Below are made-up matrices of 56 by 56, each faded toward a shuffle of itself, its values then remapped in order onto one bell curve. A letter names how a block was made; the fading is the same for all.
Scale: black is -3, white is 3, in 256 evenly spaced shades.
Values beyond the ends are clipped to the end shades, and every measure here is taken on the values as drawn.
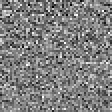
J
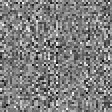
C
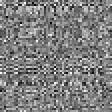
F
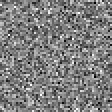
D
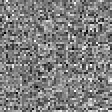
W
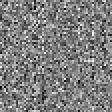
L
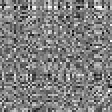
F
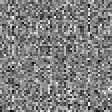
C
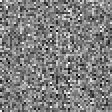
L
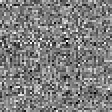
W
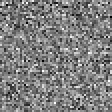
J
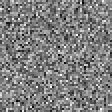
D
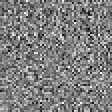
W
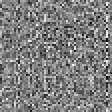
C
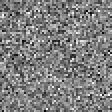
J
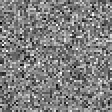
D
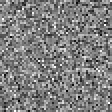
D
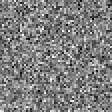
D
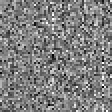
L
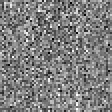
L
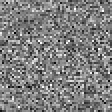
J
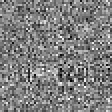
W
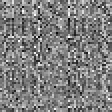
C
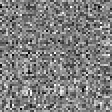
W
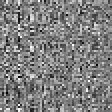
C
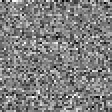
J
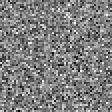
D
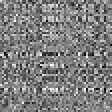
F
